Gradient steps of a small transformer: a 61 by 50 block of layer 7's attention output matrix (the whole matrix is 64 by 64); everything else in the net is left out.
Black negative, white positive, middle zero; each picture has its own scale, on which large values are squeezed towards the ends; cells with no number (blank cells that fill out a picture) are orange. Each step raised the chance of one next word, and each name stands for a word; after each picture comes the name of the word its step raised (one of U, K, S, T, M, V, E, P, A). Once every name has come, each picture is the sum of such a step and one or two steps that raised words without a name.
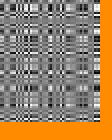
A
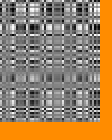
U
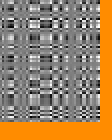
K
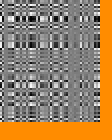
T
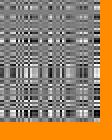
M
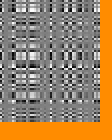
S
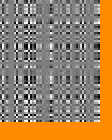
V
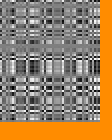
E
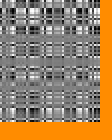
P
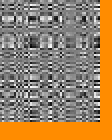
T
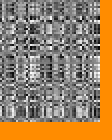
M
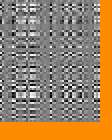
S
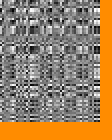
P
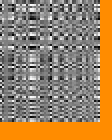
U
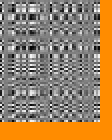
V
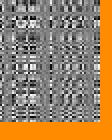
K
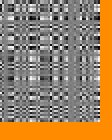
U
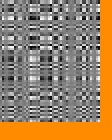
U
